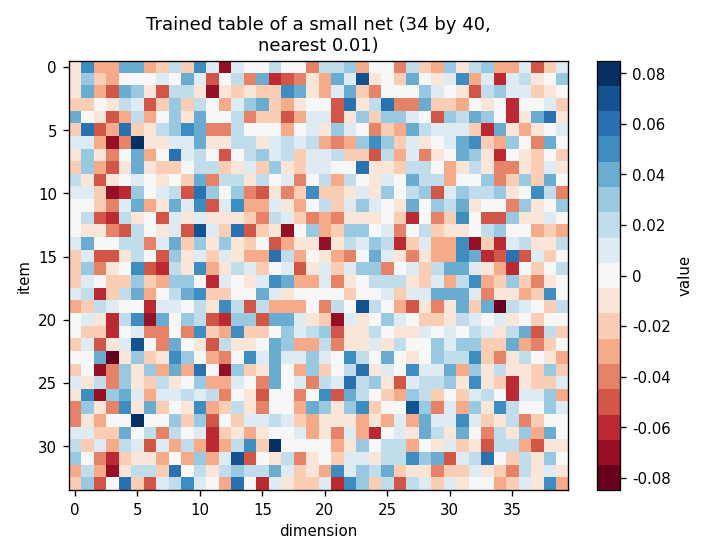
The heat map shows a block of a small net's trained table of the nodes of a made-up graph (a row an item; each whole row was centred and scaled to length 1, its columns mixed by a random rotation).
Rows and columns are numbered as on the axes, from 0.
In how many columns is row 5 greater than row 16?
16
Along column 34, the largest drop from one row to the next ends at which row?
14
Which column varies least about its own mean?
39
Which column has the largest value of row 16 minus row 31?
30
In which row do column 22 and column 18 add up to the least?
15
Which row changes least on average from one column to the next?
18
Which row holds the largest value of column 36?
21
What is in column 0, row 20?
0
